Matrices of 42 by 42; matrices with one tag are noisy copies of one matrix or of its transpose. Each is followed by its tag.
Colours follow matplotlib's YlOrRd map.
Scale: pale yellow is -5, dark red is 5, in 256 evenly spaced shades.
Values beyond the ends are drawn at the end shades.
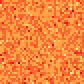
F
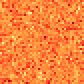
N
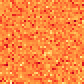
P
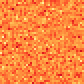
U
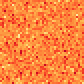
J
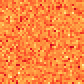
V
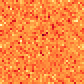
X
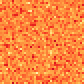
P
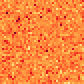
V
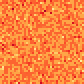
U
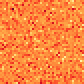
U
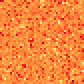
F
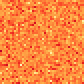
P
